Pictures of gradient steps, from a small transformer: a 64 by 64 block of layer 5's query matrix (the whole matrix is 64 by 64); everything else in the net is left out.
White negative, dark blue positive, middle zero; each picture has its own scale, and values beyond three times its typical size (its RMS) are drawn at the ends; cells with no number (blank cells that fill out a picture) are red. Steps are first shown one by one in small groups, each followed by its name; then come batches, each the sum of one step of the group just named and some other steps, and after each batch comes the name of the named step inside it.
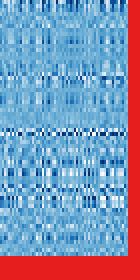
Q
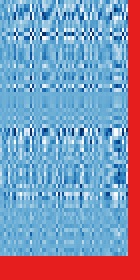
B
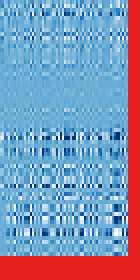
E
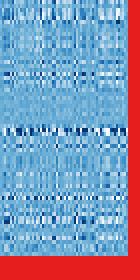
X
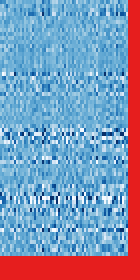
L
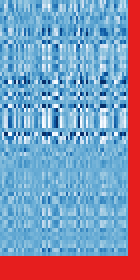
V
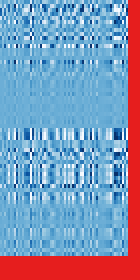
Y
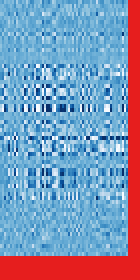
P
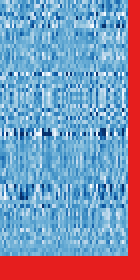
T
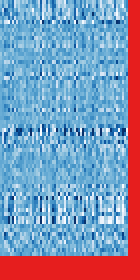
X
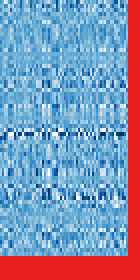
Q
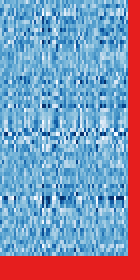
V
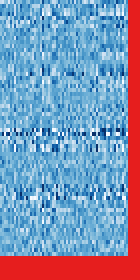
T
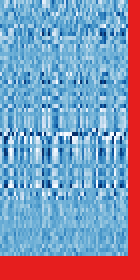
V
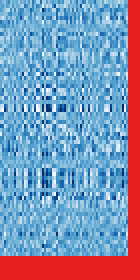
P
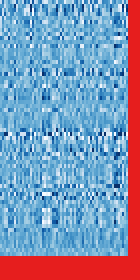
Y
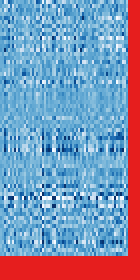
E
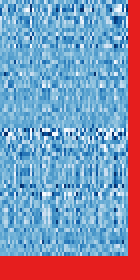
Y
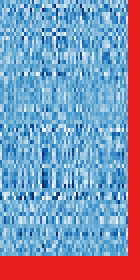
Y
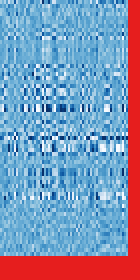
P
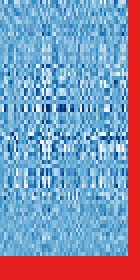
P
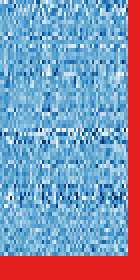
Y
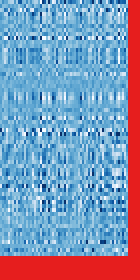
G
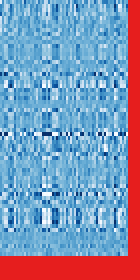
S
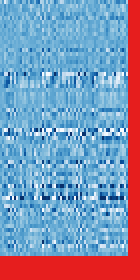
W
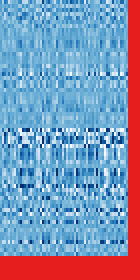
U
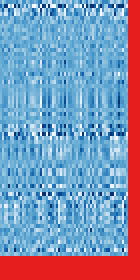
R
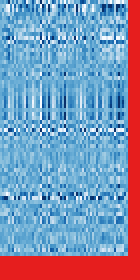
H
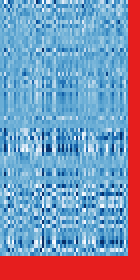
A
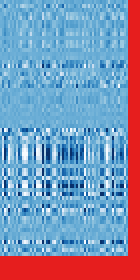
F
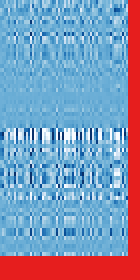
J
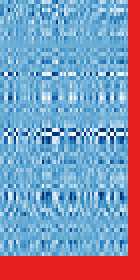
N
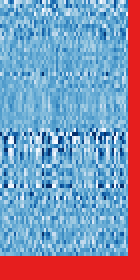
A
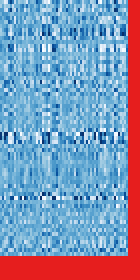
U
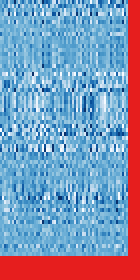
R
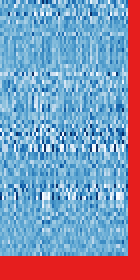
U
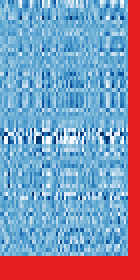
J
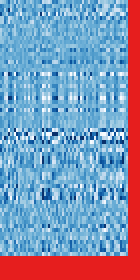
N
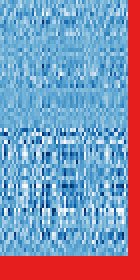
F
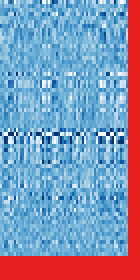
N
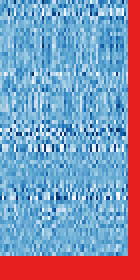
R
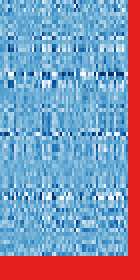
S
